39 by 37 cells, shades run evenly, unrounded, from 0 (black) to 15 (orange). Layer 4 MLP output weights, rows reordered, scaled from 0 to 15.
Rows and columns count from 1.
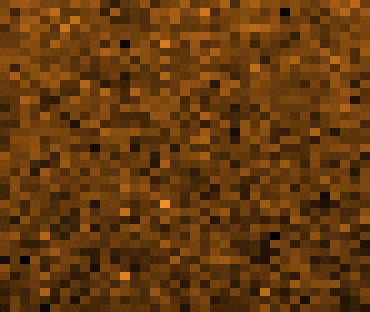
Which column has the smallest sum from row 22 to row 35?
33
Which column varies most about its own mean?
13
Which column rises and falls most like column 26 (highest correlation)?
3
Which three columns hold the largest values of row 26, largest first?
17, 27, 29
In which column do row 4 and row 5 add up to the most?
7
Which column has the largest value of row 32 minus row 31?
30
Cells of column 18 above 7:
11
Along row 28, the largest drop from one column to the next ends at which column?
22
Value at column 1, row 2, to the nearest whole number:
8
